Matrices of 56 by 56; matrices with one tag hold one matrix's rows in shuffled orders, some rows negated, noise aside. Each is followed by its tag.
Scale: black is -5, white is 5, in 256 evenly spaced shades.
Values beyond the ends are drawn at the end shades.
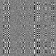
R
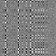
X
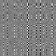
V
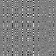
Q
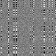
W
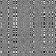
W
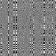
W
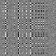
X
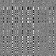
Q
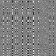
Q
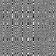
Q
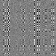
R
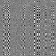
R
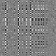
X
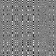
Q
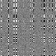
W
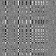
X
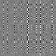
V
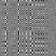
X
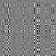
R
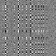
X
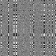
W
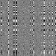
W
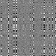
W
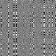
W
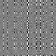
V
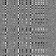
X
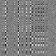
X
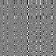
V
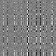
V
